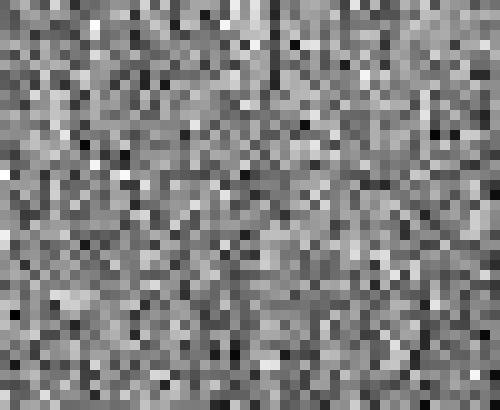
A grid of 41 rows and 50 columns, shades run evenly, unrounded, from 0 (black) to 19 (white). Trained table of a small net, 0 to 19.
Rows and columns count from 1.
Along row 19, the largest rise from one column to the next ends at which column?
15
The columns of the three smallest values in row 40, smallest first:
10, 37, 32
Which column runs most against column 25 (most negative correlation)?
1
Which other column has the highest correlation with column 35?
39
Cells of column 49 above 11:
8
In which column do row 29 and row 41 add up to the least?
50
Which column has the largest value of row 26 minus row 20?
36
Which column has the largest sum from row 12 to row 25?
6
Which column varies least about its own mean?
11
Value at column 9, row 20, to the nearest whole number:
14
